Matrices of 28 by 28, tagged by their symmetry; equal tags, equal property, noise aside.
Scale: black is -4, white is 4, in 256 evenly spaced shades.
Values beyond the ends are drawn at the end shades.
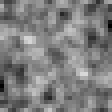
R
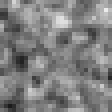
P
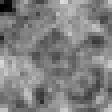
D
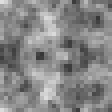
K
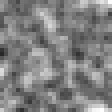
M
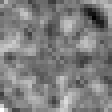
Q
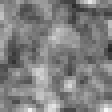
M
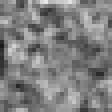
P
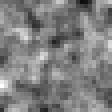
P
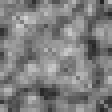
D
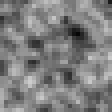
Q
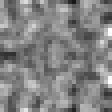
K
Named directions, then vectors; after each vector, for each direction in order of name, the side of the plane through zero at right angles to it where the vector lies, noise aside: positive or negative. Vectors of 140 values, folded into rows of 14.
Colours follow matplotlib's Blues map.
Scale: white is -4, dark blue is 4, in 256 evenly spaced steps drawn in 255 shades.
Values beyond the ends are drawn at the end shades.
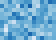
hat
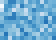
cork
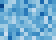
negative, positive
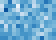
positive, positive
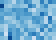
negative, positive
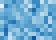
positive, negative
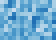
positive, positive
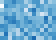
positive, negative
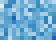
positive, negative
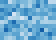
negative, negative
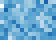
positive, negative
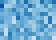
negative, positive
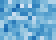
negative, negative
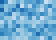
negative, negative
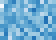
positive, negative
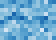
positive, positive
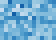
positive, positive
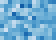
positive, positive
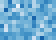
positive, positive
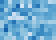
negative, negative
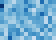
negative, positive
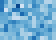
negative, negative
